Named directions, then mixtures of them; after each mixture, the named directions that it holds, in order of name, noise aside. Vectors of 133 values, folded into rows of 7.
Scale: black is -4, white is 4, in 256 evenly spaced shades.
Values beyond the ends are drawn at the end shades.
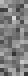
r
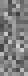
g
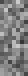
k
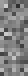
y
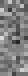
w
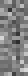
w.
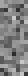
r.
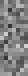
g, k, w.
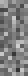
g, r.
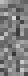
g, r, w.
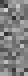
r, y.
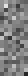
r, w, y.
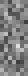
g, k.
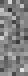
w.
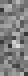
k, r, w.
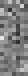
w.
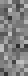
g, k, r.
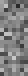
y.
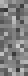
g, r.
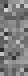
y.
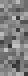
k, r.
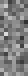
g, k, y.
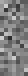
r, w, y.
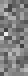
g, w, y.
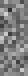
g, w.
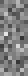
g, k, w.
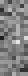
w.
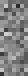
y.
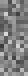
g.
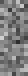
k, w.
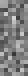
g, r.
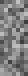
k.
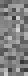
r, w.
